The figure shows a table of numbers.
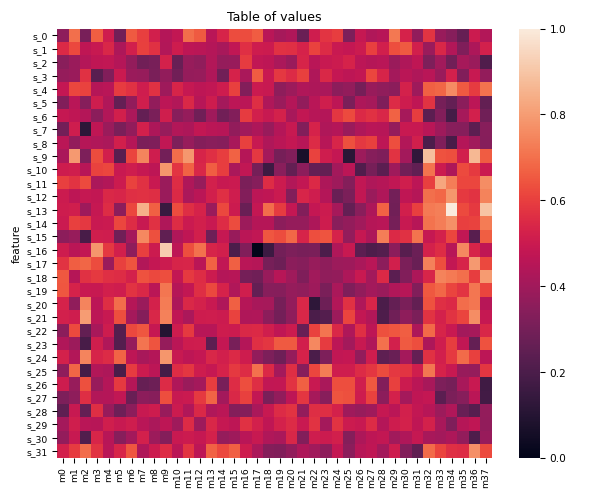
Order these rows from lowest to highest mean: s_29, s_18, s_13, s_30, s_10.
s_30, s_10, s_29, s_18, s_13
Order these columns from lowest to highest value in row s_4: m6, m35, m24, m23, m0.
m24, m23, m0, m6, m35
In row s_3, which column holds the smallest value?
m3
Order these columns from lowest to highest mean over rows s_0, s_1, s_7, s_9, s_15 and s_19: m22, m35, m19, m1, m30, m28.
m35, m19, m28, m30, m22, m1
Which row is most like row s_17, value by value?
s_31
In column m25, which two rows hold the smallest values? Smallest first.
s_9, s_13
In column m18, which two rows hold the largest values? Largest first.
s_13, s_15
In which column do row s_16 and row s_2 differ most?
m17
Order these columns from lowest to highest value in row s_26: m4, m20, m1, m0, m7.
m7, m1, m4, m0, m20
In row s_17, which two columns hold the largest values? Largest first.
m36, m32
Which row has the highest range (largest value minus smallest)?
s_16
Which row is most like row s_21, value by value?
s_20
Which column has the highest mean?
m32
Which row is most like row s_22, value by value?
s_25
